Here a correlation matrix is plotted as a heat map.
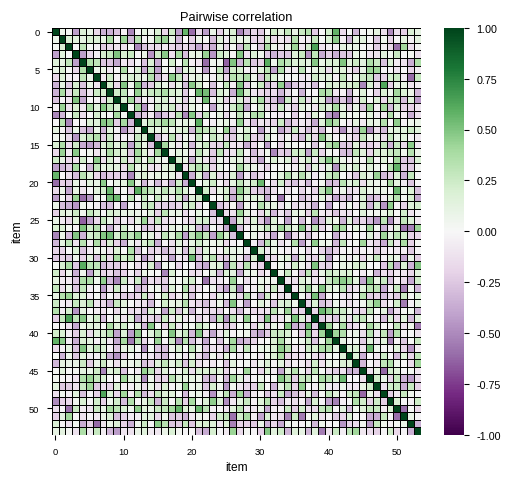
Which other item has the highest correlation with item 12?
21
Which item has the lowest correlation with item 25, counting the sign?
4
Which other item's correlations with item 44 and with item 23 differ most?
48
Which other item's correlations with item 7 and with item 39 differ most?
34
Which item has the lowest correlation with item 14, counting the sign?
3
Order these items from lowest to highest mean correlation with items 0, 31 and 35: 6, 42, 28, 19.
42, 6, 28, 19
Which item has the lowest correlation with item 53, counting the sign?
39
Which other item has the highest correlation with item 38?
2
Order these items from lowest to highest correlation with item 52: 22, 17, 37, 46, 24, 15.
46, 17, 24, 37, 22, 15
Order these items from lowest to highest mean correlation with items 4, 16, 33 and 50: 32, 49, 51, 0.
51, 32, 0, 49
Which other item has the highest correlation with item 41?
0
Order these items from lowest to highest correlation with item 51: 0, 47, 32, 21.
47, 0, 32, 21
